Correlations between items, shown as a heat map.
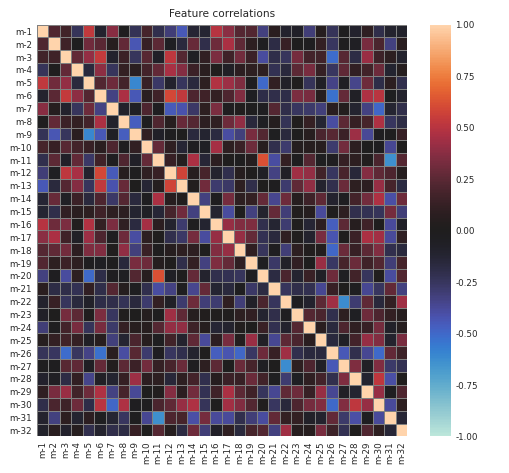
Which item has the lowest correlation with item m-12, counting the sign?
m-7
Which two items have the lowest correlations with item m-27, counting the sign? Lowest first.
m-22, m-26
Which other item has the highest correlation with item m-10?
m-16
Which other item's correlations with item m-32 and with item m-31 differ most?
m-11
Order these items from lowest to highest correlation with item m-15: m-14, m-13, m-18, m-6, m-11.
m-14, m-11, m-18, m-6, m-13
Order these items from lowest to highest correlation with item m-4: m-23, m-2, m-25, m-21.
m-21, m-2, m-25, m-23
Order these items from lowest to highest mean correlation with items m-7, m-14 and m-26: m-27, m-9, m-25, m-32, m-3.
m-3, m-27, m-25, m-9, m-32
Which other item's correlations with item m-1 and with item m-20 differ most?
m-5
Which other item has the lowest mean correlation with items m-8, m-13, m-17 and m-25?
m-26
